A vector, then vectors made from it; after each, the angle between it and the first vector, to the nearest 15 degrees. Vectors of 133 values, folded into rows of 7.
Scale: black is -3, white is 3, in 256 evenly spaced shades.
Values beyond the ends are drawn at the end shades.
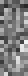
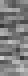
75 degrees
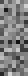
135 degrees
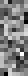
120 degrees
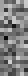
90 degrees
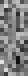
150 degrees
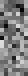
75 degrees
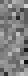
120 degrees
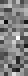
120 degrees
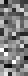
75 degrees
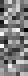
75 degrees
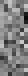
105 degrees
